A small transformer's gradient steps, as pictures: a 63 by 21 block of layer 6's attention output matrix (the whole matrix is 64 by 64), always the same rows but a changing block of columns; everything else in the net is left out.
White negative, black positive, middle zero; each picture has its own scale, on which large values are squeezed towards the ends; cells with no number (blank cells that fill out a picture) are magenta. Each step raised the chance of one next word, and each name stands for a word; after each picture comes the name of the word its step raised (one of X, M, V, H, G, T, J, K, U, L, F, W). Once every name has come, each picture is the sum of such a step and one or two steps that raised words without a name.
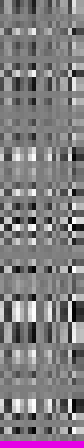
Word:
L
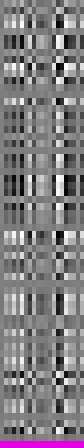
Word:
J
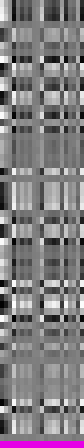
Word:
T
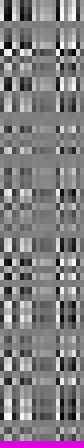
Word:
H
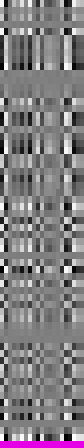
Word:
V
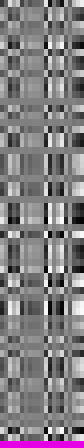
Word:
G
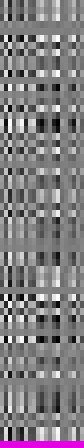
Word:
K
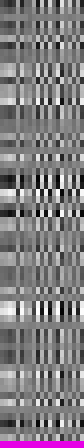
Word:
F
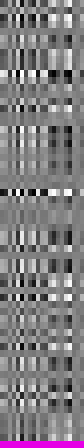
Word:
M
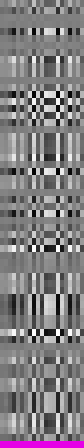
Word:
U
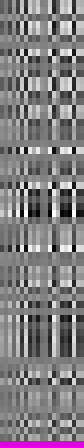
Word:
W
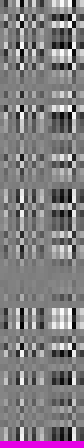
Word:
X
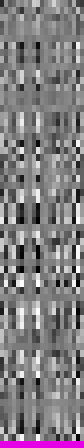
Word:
G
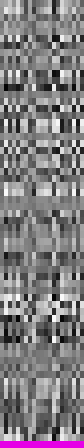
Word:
K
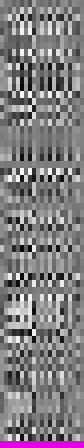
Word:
U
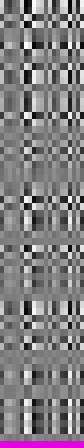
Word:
X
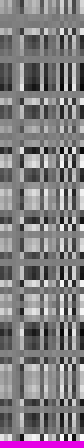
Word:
V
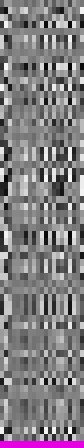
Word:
J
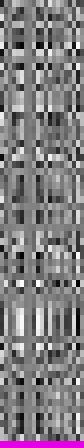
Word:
X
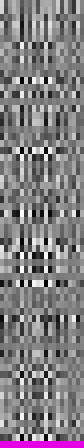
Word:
W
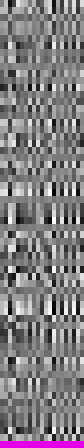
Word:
G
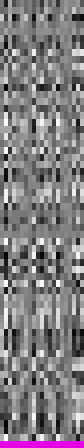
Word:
H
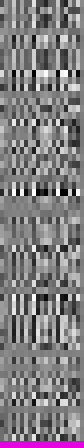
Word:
M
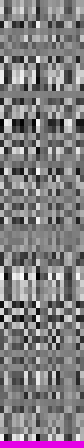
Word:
K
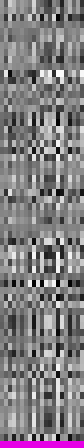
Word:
M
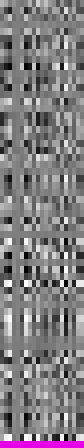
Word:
V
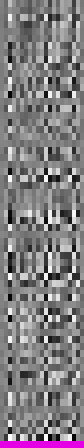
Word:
W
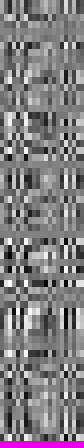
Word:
F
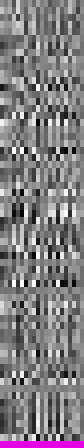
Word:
W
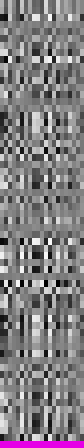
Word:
T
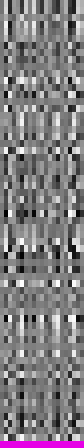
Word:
W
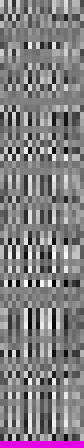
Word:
X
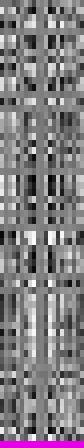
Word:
J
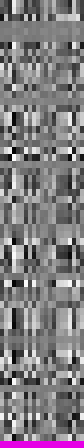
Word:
H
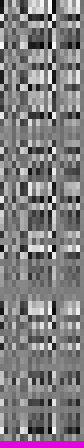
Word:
X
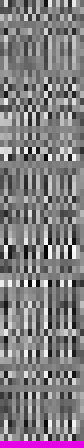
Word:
U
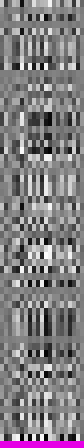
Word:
V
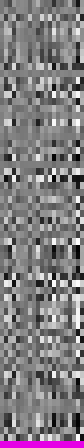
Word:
U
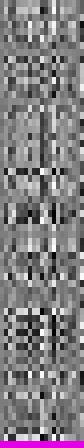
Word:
W
